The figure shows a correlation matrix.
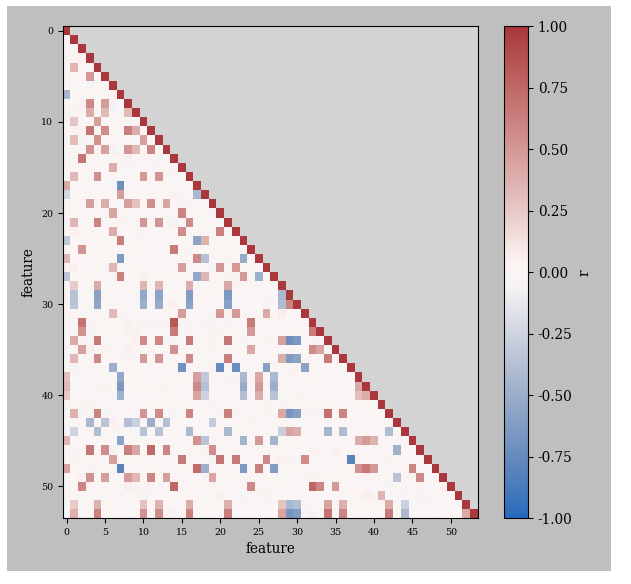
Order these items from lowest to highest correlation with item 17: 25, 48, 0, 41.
41, 0, 25, 48
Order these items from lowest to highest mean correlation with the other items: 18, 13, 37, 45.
37, 18, 45, 13
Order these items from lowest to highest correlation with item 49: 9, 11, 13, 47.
47, 9, 13, 11
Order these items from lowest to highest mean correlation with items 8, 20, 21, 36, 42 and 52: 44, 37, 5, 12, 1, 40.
44, 37, 40, 5, 1, 12
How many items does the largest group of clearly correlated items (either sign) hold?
15
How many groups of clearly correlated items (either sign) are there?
6
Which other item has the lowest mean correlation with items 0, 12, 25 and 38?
7
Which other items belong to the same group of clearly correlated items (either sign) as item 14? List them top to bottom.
2, 24, 32, 33, 35, 50
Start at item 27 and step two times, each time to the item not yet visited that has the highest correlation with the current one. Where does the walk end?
23
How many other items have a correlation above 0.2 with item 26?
6
